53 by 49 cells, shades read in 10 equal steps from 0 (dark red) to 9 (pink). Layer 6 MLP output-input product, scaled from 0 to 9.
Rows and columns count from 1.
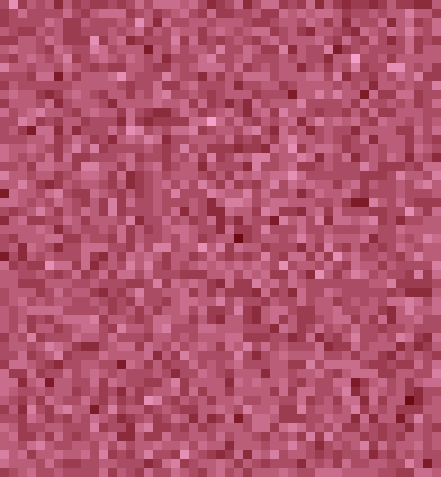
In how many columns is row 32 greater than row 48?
18
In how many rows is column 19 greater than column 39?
17
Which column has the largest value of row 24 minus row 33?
46
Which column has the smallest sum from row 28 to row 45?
48
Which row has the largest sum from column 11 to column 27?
28
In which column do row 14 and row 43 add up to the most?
24
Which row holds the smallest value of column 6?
43
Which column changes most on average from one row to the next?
34
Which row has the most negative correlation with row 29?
6
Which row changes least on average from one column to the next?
10
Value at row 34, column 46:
7
